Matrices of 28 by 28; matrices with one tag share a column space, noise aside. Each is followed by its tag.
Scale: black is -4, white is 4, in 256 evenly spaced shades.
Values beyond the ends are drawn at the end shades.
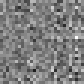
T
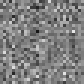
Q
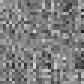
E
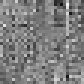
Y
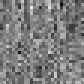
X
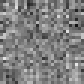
E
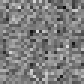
Q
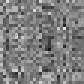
T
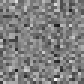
T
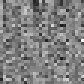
Y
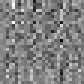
E
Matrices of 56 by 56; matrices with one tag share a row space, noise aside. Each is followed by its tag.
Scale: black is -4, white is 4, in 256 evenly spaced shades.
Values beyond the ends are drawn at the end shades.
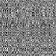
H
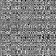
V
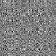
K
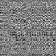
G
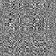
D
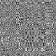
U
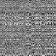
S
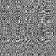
U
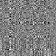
D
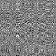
U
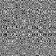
K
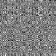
K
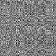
U
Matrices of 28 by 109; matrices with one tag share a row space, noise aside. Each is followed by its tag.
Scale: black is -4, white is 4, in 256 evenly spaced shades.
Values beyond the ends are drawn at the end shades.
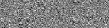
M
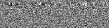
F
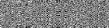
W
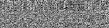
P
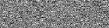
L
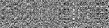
P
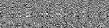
W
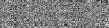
P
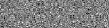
M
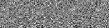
M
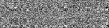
P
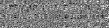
P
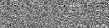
P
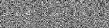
W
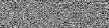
P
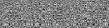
F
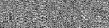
L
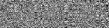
P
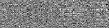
P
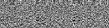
M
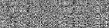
P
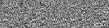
L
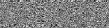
M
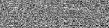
P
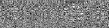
P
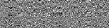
F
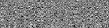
M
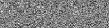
M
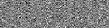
W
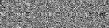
W
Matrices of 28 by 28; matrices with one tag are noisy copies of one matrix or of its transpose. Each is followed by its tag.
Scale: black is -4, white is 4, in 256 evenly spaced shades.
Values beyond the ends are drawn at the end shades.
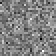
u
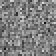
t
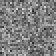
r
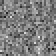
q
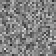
u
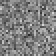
u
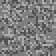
q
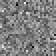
u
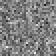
u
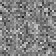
u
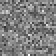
q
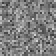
t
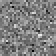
t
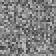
r
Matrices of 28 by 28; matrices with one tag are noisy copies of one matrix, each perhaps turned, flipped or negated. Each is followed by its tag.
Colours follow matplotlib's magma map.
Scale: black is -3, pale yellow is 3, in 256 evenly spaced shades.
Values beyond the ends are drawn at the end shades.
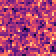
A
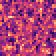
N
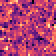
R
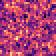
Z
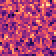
N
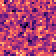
A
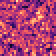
R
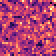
N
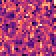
N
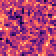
R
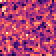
N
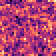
Z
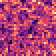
A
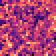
R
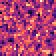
N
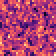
A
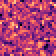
N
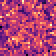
R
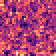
A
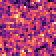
R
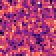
R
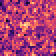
A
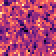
A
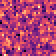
N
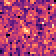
A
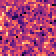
R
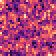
Z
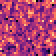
N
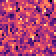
N
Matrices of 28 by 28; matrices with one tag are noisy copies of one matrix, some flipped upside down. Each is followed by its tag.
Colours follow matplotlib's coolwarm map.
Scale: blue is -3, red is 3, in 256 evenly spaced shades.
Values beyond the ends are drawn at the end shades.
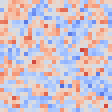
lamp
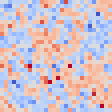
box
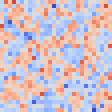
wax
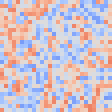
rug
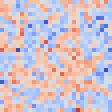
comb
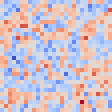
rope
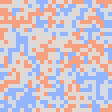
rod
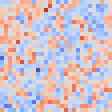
rug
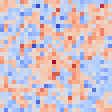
box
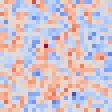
comb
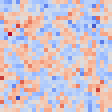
wax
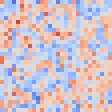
rope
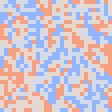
rug
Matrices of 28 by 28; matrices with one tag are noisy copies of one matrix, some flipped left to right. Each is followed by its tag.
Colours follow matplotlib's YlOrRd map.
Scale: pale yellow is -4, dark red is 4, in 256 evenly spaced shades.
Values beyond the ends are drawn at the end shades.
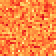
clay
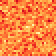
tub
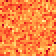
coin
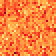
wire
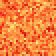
wire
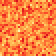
tub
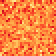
tub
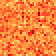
wire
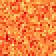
clay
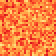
coin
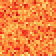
wire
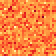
clay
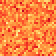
tub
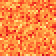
wire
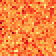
tub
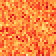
wire
